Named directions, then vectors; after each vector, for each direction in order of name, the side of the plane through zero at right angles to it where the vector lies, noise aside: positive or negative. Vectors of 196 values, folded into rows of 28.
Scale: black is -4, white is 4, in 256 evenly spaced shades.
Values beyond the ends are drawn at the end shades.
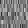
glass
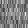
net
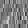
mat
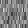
positive, negative, negative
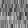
negative, positive, negative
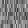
negative, negative, negative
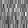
positive, negative, positive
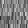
positive, negative, positive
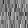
negative, positive, negative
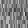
negative, positive, negative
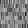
positive, positive, negative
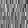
positive, negative, positive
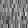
positive, negative, positive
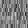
negative, positive, negative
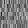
positive, positive, positive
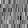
negative, positive, positive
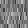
negative, positive, positive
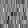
positive, negative, negative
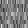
negative, positive, positive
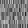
positive, positive, negative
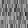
negative, positive, negative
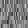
negative, negative, negative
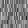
negative, negative, negative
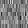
positive, positive, negative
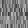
negative, positive, negative
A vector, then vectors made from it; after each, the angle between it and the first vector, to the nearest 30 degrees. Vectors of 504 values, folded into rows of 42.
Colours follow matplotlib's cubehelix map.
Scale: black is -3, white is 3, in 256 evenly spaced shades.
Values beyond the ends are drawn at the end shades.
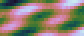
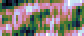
30 degrees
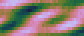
150 degrees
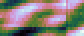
30 degrees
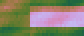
120 degrees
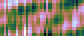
150 degrees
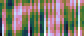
60 degrees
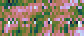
60 degrees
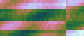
60 degrees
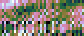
120 degrees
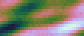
120 degrees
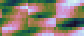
30 degrees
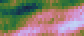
120 degrees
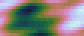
120 degrees
